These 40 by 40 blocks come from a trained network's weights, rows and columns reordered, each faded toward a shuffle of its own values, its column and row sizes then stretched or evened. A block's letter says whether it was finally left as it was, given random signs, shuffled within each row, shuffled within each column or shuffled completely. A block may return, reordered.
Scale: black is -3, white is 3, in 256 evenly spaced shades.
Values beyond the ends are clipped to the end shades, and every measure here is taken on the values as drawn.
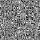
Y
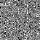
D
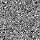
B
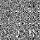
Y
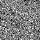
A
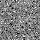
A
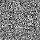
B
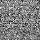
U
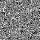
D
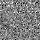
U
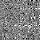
B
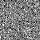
A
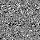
U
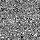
U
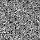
D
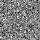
D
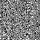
D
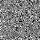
B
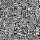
Y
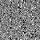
D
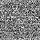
U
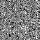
D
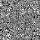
Y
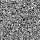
A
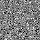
U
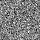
A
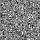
D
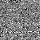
U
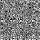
Y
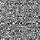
Y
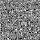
B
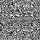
Y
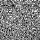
U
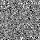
U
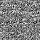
U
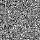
B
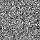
B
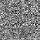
Y
